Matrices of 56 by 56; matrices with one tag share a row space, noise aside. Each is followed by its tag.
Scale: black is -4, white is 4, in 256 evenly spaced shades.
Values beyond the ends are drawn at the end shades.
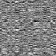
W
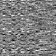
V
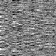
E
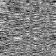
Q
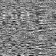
V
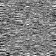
Q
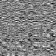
W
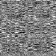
W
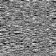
Q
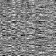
V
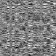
W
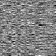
V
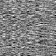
V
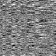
V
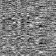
V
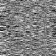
Q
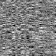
V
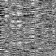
E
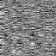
E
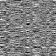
Q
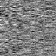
E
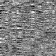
E
